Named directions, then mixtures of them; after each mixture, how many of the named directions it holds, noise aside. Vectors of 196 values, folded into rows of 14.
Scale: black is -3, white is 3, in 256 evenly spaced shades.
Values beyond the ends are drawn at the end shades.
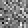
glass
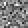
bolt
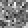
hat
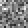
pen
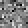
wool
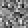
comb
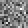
two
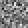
three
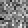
three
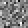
three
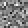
one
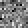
one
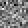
three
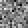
two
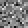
one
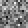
four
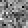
three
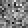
four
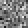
three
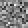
two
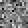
one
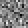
one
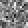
one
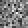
four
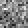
two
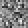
one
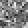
one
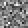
one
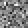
one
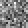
three
